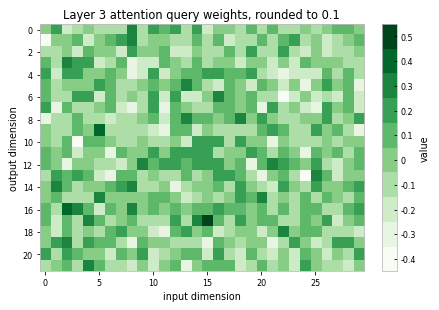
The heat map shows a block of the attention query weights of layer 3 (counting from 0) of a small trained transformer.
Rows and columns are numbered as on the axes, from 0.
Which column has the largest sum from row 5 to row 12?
12
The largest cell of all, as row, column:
17, 15
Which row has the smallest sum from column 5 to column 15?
3
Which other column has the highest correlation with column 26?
18
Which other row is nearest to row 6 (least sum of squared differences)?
4
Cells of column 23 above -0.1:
8
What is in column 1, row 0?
0.2
